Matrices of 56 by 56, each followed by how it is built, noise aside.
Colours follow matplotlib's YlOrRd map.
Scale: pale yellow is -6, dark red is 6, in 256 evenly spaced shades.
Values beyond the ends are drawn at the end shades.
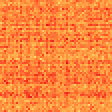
blocks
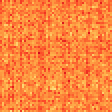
blocks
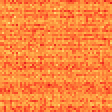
blocks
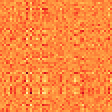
low rank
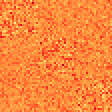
block diagonal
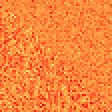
lower triangular
